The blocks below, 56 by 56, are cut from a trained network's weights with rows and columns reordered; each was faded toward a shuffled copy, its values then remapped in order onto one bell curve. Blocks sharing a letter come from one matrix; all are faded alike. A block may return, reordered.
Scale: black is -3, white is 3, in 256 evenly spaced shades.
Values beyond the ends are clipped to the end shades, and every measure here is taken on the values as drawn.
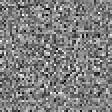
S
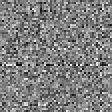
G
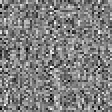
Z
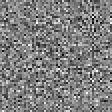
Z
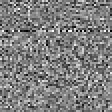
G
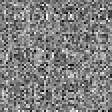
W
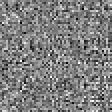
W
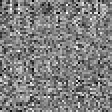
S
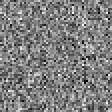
S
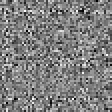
G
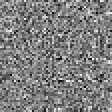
S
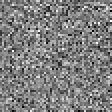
W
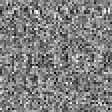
W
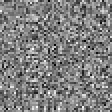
Z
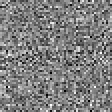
W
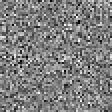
S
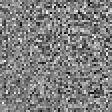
S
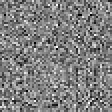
Z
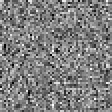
S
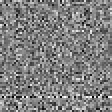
G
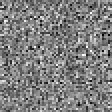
S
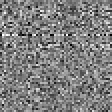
G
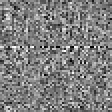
G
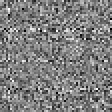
G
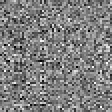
Z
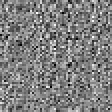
Z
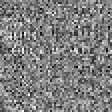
W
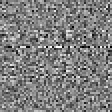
G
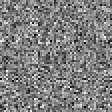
W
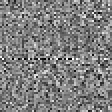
G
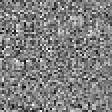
Z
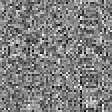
Z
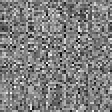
Z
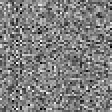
Z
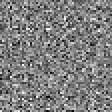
W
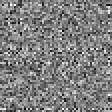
G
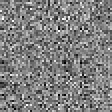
W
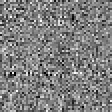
S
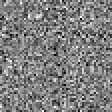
W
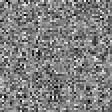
S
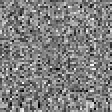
S
